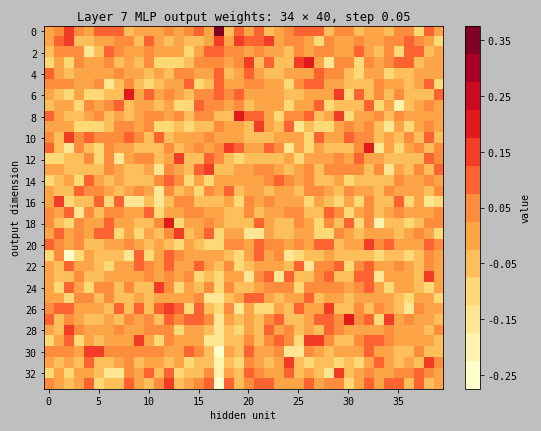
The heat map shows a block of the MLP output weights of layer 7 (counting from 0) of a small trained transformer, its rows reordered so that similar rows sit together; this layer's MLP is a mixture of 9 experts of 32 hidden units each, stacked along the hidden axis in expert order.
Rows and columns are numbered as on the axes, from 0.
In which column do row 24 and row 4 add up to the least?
34
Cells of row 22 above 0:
14
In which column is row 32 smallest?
17
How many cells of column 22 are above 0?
13
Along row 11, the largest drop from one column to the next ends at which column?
33
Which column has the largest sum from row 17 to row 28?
12
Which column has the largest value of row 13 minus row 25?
16
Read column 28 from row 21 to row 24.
0 0.05 0.1 0.05
